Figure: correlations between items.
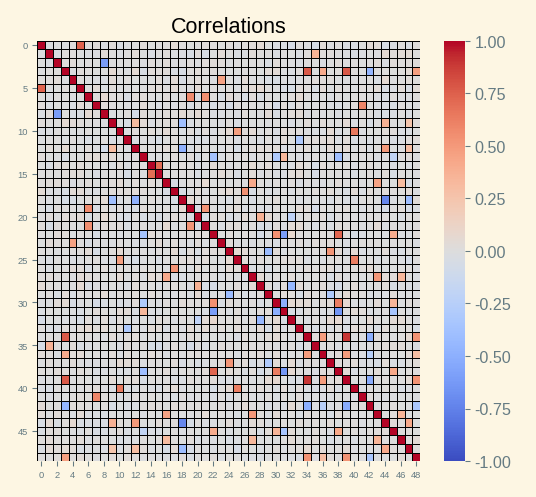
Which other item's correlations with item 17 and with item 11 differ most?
26
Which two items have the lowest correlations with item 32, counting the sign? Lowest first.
28, 20
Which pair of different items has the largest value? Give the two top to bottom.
34, 39
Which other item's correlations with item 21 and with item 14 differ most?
15
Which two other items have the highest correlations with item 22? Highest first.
38, 30
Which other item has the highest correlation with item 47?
44
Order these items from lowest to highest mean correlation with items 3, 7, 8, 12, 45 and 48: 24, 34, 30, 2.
2, 24, 30, 34
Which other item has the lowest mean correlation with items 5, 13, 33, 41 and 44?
18
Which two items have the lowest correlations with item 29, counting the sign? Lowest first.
24, 37
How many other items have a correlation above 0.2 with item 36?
4
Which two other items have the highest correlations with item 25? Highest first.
40, 10
